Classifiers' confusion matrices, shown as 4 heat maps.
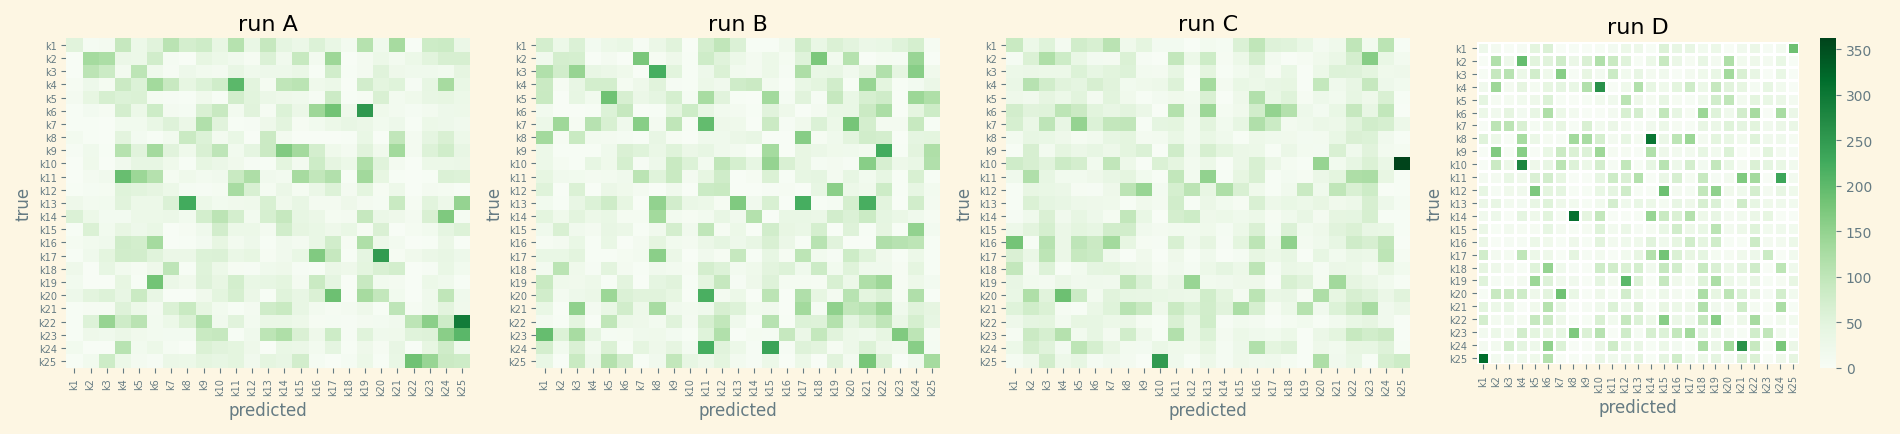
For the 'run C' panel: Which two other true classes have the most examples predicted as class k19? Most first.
k21, k12
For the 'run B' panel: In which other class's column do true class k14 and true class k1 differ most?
k8
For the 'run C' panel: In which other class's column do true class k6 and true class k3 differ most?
k17
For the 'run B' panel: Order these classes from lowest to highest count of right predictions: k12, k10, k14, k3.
k10, k12, k14, k3
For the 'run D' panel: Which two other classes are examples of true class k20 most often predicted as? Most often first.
k7, k18
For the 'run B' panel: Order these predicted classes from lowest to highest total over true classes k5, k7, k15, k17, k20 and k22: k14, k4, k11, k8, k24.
k14, k4, k8, k24, k11
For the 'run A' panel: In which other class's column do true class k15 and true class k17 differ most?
k20
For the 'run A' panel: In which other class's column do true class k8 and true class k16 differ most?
k6
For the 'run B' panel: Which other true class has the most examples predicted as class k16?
k23
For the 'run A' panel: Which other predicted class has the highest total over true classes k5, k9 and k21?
k14
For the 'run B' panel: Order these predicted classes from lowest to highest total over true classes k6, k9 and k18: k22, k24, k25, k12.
k12, k24, k25, k22
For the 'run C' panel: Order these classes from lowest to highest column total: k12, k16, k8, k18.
k12, k18, k8, k16
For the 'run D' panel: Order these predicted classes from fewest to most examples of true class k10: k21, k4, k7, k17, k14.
k21, k14, k17, k7, k4
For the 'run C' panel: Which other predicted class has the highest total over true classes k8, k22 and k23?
k11
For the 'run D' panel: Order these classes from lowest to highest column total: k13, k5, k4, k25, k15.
k25, k13, k5, k4, k15
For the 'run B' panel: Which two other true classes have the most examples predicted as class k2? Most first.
k7, k18
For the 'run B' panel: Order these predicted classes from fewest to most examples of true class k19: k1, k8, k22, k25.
k25, k8, k1, k22
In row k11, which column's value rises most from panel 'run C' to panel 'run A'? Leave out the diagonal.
k4
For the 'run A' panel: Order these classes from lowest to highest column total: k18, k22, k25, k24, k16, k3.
k18, k22, k3, k16, k25, k24
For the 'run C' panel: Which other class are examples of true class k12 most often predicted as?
k9
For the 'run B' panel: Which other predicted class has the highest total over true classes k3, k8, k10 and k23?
k1
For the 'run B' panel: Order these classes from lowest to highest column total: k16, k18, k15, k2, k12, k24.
k16, k2, k18, k12, k15, k24
